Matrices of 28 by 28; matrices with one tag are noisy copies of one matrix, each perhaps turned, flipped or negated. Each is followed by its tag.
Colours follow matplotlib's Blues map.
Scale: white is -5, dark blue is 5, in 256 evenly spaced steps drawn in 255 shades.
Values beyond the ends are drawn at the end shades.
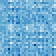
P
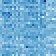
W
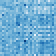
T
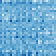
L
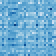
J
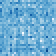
J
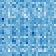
J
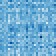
P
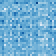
J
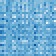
L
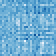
T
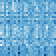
W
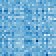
P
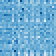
L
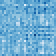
T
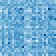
P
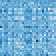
P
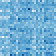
W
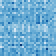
P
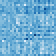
T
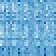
W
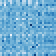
L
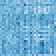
T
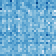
W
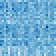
W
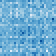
J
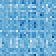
J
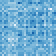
J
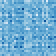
P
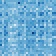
J
